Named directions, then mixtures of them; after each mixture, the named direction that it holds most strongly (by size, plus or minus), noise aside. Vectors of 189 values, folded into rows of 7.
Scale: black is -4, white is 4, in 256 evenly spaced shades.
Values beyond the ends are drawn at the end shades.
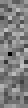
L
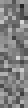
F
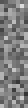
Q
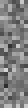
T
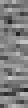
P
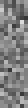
F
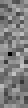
L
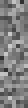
T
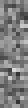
F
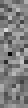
L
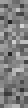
L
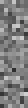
Q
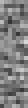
P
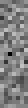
L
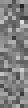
F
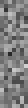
Q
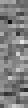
P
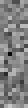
L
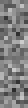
Q
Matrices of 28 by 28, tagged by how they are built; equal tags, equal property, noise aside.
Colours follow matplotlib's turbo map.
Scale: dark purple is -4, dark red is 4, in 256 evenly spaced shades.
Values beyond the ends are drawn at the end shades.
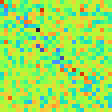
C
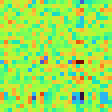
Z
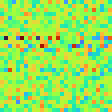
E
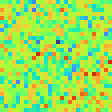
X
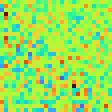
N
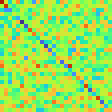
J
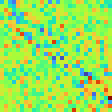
C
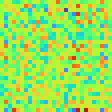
Z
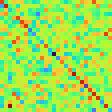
J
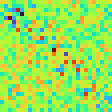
C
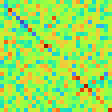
J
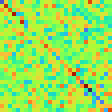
J
